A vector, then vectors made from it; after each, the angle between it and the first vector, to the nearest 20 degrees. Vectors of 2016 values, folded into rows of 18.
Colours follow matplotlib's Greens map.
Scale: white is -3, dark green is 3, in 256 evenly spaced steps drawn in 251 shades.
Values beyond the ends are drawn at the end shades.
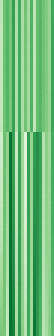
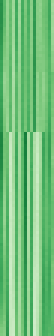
160 degrees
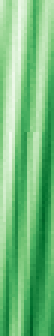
100 degrees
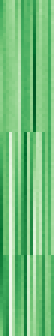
140 degrees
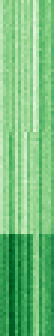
60 degrees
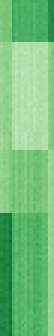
80 degrees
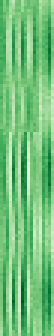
120 degrees
